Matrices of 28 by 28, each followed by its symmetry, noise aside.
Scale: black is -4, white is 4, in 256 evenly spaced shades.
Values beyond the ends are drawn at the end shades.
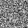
antisymmetric.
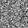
mirrored top to bottom.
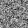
no symmetry.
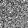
symmetric.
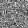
no symmetry.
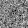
symmetric.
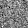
no symmetry.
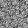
symmetric.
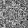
mirrored top to bottom.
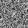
same after a half turn.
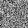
antisymmetric.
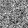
symmetric.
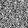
no symmetry.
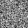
symmetric across the other diagonal.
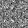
mirrored top to bottom.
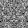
mirrored left to right.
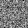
same after a half turn.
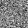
no symmetry.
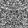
mirrored left to right.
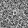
symmetric across the other diagonal.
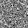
same after a half turn.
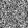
mirrored top to bottom.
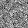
symmetric.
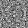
mirrored top to bottom.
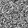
symmetric.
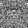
mirrored left to right.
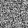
antisymmetric.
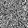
no symmetry.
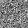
no symmetry.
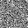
symmetric across the other diagonal.
